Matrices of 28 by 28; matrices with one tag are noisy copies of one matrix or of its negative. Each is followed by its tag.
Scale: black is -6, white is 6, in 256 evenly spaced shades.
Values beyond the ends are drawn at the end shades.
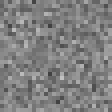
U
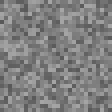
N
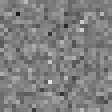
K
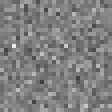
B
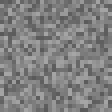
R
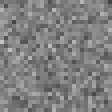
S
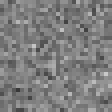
K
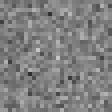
U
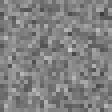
U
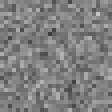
B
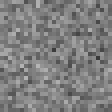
B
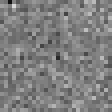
N
